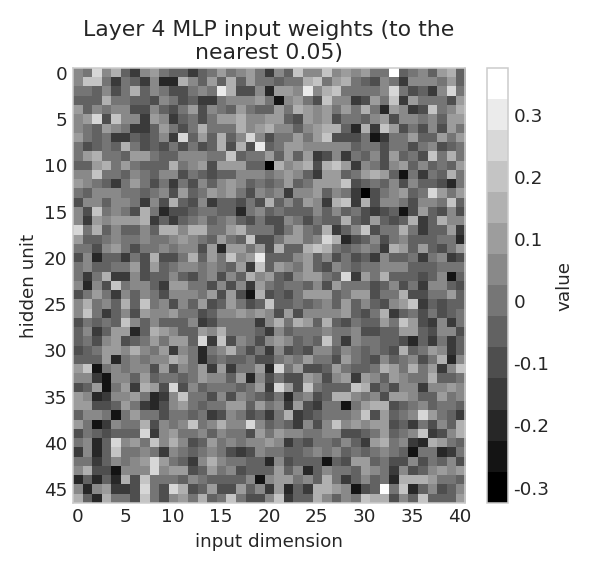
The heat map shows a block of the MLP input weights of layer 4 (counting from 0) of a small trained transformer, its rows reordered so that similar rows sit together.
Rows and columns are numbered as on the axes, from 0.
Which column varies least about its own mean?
12
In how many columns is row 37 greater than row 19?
14
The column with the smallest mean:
20
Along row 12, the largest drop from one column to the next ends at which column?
29
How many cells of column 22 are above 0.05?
10
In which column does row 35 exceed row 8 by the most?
11
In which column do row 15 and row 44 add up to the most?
7
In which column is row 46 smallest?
2
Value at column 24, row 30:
-0.1
